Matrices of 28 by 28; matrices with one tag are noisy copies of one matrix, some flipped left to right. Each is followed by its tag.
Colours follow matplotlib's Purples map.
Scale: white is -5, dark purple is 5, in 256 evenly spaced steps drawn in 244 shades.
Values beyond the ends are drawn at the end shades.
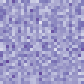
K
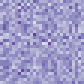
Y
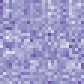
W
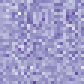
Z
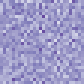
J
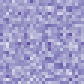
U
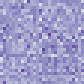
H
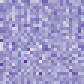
K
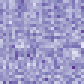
W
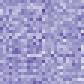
H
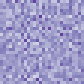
J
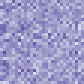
Y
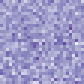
U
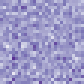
U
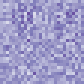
Z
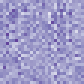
Z
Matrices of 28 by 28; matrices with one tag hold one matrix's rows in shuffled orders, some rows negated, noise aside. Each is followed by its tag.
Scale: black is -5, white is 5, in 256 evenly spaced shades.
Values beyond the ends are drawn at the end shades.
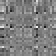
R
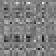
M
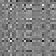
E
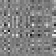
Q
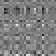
M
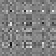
E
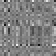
Q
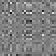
E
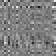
Q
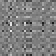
E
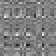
M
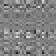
M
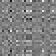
E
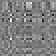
E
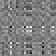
E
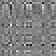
E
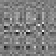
M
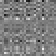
M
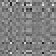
E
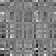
R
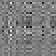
E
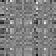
R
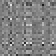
E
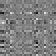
R
